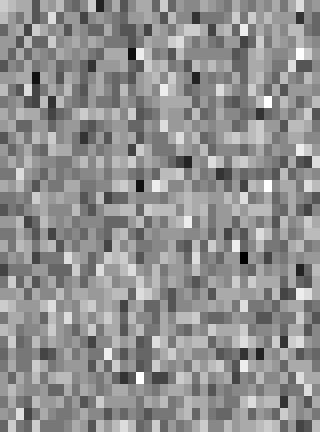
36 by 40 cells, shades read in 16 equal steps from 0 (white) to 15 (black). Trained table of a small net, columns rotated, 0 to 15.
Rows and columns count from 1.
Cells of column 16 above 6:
16
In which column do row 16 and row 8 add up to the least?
21
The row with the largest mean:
30
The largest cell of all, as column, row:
31, 22
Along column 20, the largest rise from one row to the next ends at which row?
32
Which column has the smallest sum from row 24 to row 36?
2
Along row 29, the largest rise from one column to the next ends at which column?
36
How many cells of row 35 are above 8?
9
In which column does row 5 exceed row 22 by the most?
17
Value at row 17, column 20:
7
